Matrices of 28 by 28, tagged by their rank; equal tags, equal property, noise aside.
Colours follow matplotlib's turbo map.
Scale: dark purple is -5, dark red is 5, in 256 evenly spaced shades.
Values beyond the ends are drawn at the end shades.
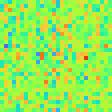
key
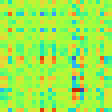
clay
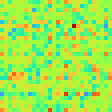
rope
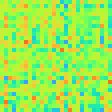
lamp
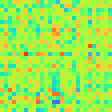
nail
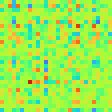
nail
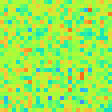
key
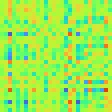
clay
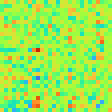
key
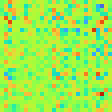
nail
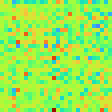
key
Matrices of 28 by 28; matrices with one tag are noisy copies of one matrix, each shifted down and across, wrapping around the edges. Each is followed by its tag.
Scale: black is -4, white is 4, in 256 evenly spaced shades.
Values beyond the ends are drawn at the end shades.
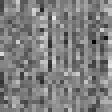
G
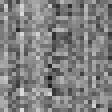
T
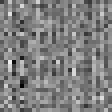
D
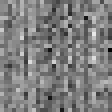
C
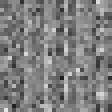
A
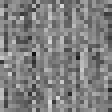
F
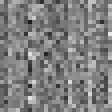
A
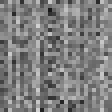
D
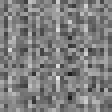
D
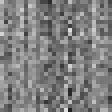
C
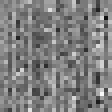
G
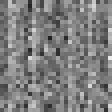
A
